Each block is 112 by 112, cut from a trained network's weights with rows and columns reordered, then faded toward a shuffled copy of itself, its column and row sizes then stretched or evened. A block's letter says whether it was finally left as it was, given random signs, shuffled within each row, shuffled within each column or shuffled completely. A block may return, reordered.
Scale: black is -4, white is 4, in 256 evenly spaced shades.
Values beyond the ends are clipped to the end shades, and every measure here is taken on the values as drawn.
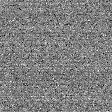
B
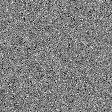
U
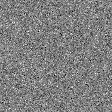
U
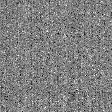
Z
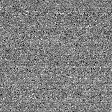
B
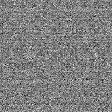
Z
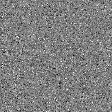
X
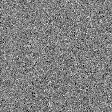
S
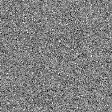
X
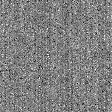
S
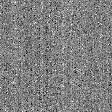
Z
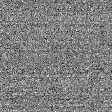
Z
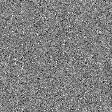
X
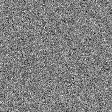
S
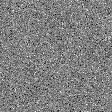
U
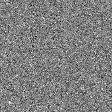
S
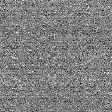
Z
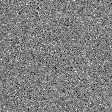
U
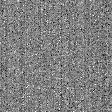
S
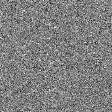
X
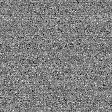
B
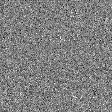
X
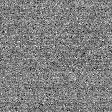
B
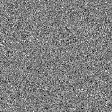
Z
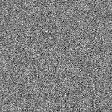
Z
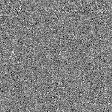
Z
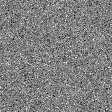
U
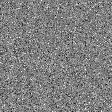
B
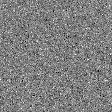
B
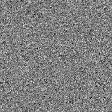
Z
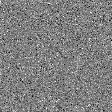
X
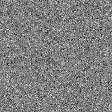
Z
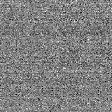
Z
